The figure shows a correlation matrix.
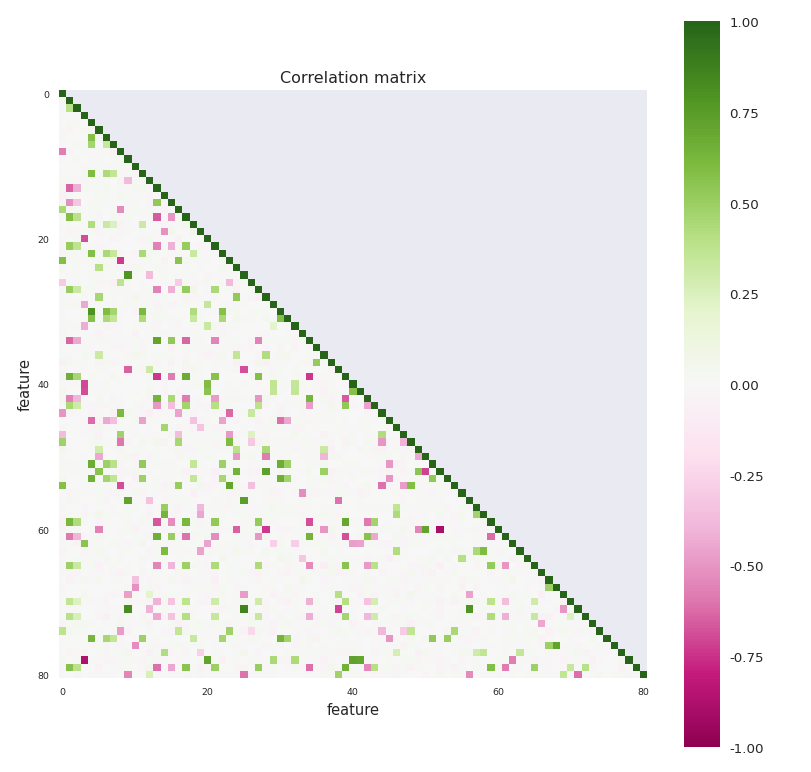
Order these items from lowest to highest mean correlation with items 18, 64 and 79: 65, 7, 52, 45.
45, 52, 7, 65
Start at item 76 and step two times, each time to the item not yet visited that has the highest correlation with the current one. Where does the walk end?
67
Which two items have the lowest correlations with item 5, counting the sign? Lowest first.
60, 50
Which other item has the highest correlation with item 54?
23
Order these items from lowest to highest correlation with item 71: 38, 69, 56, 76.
38, 69, 76, 56
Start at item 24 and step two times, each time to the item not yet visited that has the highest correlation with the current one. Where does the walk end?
28
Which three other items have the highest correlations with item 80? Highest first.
38, 69, 12
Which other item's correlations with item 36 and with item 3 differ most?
78
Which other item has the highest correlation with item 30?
4
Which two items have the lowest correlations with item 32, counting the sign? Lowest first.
3, 62
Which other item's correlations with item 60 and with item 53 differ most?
52
